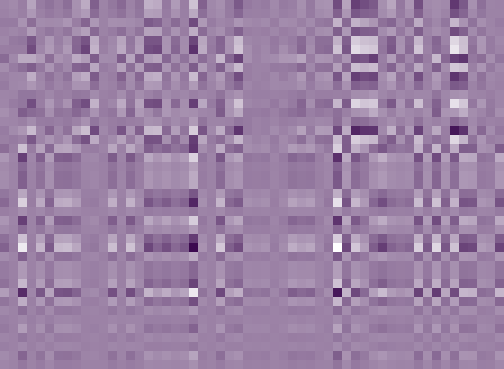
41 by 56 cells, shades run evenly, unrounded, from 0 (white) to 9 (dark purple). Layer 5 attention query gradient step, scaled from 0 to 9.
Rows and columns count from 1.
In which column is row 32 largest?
22
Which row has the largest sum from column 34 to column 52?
15
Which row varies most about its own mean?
28
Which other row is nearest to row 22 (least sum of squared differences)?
34
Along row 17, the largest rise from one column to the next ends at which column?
39
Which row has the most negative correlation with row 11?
7
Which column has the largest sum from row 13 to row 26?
38
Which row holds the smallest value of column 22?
33
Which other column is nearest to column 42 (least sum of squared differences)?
27
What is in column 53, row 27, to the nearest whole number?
6
